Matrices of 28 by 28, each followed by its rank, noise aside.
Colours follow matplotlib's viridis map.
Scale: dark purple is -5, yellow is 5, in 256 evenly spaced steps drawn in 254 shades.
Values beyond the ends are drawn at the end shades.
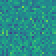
five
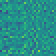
four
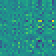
three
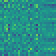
three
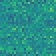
six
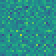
five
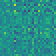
three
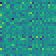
three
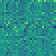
six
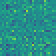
five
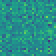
five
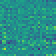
four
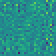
five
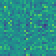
four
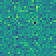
six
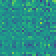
three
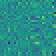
four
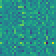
four
